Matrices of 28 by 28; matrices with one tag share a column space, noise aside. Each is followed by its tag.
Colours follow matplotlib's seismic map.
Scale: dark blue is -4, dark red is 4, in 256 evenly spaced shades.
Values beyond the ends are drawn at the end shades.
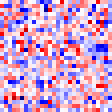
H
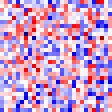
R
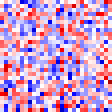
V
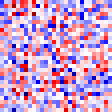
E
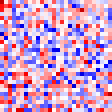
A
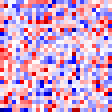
V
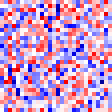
E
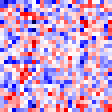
V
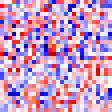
R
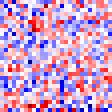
V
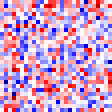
E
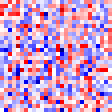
E
